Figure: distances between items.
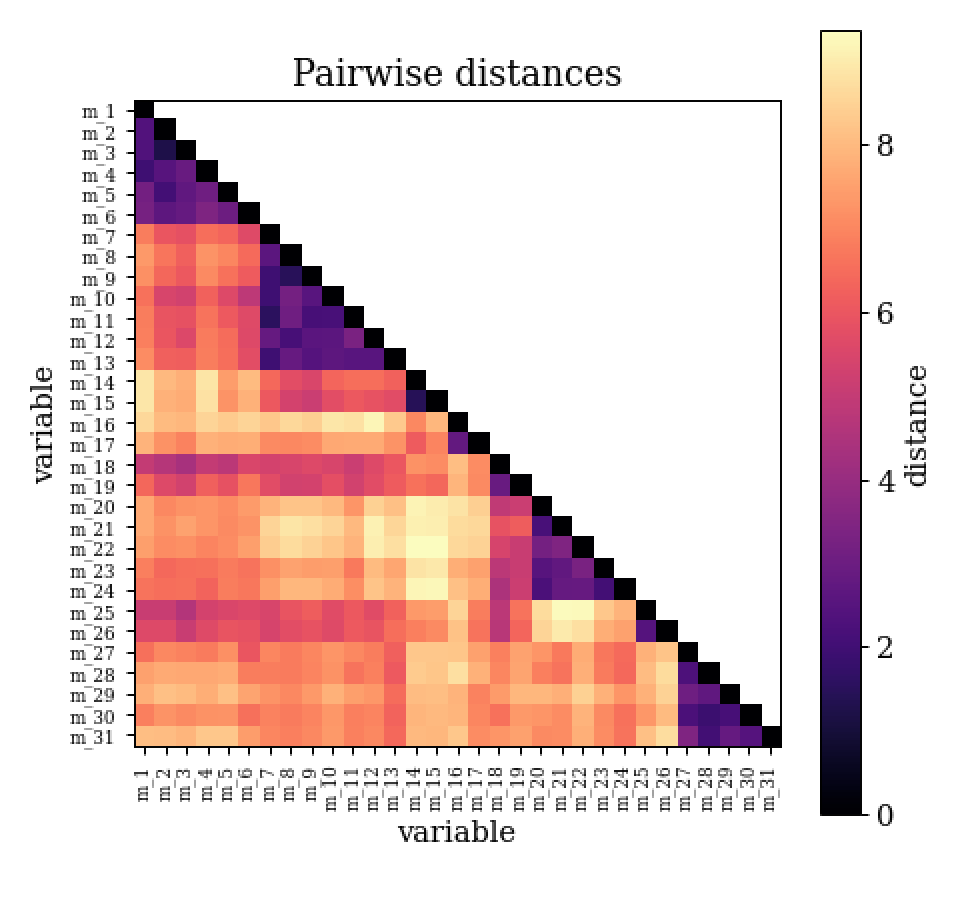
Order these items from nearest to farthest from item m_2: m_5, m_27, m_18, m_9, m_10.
m_5, m_18, m_10, m_9, m_27
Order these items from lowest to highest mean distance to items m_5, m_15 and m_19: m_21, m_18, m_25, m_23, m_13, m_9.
m_18, m_9, m_13, m_25, m_23, m_21
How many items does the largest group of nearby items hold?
7
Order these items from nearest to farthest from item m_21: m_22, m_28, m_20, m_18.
m_20, m_22, m_18, m_28
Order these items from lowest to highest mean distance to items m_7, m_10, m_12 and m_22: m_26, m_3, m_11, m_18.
m_11, m_18, m_3, m_26
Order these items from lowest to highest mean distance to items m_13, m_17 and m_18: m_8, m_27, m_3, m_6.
m_8, m_3, m_6, m_27
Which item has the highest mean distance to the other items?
m_16
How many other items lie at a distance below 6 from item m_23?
6
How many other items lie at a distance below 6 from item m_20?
6
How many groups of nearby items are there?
8
